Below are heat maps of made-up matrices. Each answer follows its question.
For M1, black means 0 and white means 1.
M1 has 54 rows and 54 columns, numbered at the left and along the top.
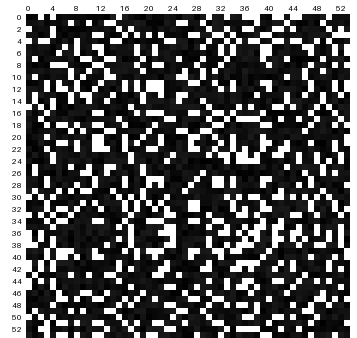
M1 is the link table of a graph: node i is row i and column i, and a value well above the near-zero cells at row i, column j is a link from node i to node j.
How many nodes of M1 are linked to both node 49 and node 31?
2
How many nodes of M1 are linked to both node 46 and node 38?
4
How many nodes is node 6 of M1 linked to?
12
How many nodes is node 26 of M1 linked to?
9
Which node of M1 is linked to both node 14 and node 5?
node 29
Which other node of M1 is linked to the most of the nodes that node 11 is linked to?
node 32
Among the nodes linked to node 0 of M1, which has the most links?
node 4
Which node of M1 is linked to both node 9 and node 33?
node 7
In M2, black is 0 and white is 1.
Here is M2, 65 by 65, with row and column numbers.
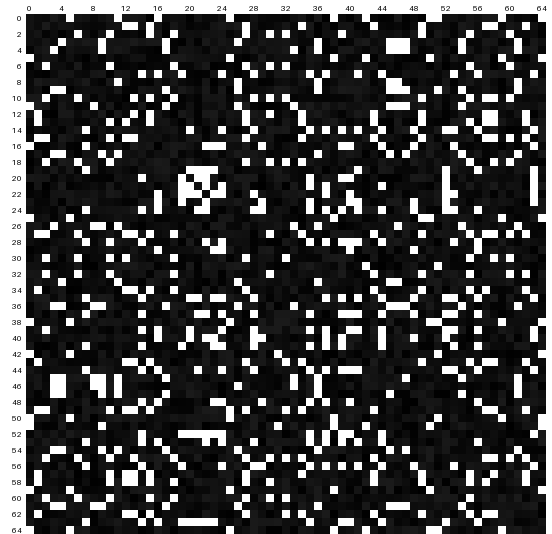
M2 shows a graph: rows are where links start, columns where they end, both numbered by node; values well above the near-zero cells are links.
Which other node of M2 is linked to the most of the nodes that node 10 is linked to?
node 27
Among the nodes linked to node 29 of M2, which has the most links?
node 24
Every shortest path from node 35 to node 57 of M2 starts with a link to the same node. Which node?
node 28
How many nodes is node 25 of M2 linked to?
7
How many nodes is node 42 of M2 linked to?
5
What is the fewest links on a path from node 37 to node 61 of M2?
6
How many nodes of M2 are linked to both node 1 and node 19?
0
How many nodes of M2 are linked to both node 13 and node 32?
5
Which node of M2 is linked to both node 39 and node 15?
node 2
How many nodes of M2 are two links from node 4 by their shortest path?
4
